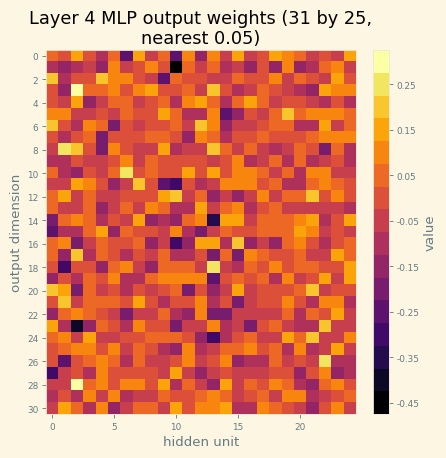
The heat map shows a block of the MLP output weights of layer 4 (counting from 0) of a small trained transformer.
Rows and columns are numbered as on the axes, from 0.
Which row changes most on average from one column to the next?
0
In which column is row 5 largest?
19
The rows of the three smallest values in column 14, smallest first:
5, 22, 6
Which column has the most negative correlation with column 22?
20
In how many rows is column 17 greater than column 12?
15
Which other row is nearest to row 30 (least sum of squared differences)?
21
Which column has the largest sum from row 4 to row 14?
12
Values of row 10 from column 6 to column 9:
0.25 0 0.05 0
